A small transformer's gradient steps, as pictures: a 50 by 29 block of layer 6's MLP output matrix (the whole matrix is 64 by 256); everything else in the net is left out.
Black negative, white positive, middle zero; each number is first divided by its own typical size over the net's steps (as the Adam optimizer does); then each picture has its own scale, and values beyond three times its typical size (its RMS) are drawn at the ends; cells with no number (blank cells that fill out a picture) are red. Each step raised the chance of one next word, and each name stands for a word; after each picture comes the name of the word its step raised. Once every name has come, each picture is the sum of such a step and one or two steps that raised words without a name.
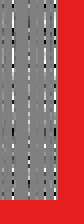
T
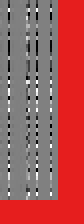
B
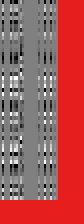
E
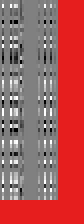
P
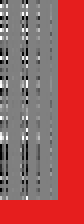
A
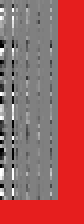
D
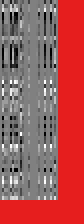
B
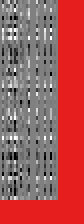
A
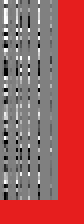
D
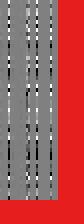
A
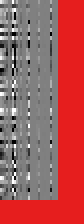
B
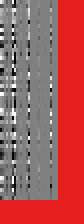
E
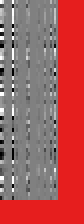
D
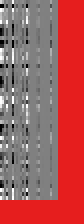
T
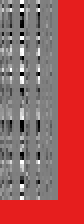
D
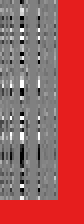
A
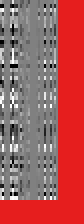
T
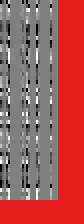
E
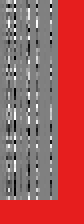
T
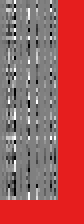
A
